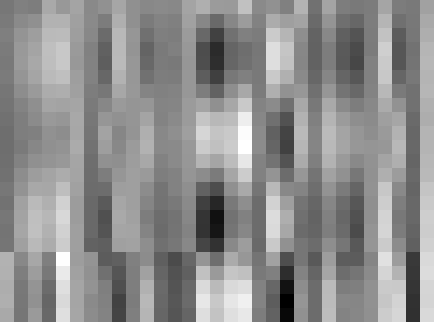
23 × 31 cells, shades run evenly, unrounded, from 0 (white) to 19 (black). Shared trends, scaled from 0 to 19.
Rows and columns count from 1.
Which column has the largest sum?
30
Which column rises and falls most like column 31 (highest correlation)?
5
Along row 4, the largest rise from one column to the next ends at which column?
29
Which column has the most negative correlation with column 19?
3
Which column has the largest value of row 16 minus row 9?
16
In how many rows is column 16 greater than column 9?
14
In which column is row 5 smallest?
20
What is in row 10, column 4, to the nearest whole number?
8
